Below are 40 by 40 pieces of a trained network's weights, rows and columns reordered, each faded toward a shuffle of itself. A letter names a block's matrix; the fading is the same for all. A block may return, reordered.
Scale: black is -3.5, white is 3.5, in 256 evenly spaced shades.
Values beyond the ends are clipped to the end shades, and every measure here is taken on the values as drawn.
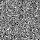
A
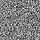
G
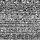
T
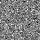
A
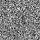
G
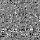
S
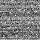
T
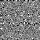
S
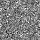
A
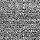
T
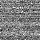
T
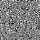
S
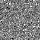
A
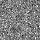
A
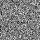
G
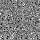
A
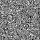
A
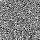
G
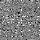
S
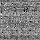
T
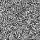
G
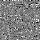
S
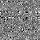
S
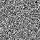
G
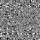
S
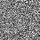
G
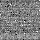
T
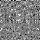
S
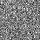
A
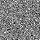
A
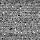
T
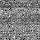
T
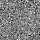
A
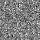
A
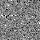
A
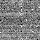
T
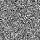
G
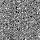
A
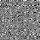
S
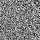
G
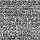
T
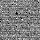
T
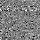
S
